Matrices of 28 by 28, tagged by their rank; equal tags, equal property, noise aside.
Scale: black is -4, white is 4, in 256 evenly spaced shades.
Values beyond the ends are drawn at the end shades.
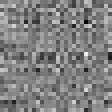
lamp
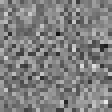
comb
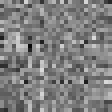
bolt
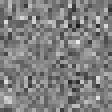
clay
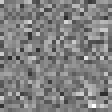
comb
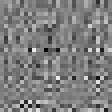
bolt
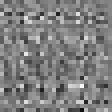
bolt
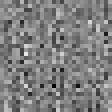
comb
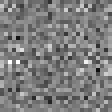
clay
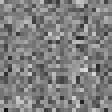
comb
